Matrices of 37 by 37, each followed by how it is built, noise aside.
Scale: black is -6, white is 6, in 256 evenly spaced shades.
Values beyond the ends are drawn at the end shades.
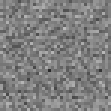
repeating columns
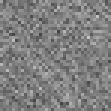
Toeplitz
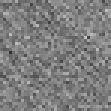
Toeplitz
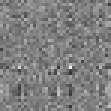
low rank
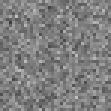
repeating rows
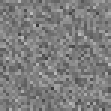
Toeplitz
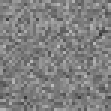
repeating columns
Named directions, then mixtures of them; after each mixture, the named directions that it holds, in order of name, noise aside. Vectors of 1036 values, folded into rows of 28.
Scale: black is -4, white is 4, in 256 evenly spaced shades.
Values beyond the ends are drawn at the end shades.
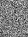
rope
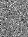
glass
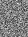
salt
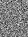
glass, salt.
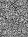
glass, rope.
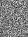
rope.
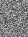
salt.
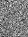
glass, rope.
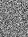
glass, rope, salt.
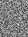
glass, rope, salt.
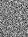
glass, rope, salt.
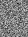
salt.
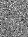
glass.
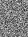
salt.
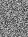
salt.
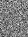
glass, rope, salt.
